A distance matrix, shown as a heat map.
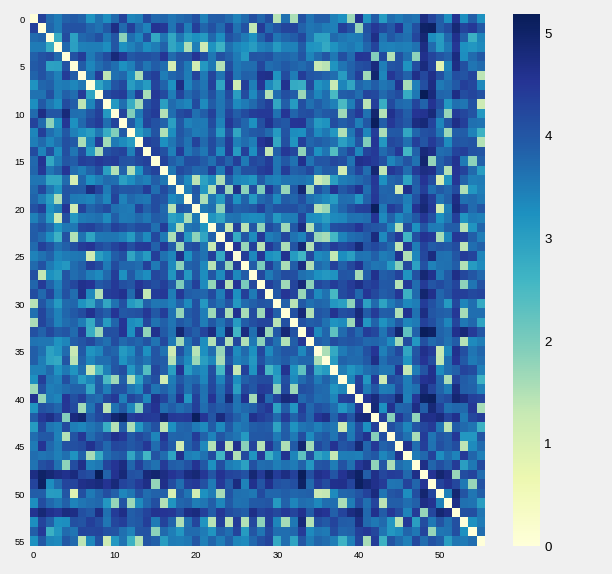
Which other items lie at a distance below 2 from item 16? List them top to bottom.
10, 12, 38, 43, 51
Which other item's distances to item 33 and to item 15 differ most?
49
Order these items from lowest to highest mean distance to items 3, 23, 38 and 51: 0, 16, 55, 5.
16, 5, 55, 0
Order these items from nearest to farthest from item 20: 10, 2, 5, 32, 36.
5, 36, 2, 10, 32
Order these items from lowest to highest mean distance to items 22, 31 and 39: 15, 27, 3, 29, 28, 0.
28, 0, 3, 15, 27, 29
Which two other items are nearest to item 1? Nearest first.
27, 40
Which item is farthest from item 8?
48
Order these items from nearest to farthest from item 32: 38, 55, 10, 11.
55, 38, 10, 11
